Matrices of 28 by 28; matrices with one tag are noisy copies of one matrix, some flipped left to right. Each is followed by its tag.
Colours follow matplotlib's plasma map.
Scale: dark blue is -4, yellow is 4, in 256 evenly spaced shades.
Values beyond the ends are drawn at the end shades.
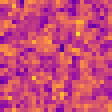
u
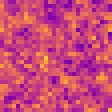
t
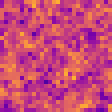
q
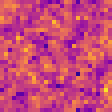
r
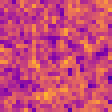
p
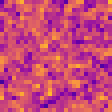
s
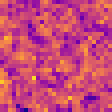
r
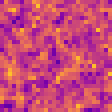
q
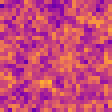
t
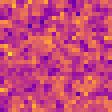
u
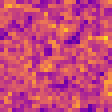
r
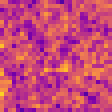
r
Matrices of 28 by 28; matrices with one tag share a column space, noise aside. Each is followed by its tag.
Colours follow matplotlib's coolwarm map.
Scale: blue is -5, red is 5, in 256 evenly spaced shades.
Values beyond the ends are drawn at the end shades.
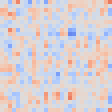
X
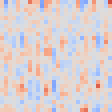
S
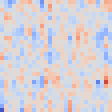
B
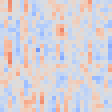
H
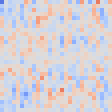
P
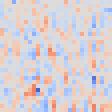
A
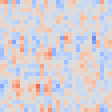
S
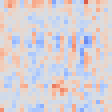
S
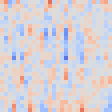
B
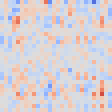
P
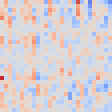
P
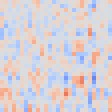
A
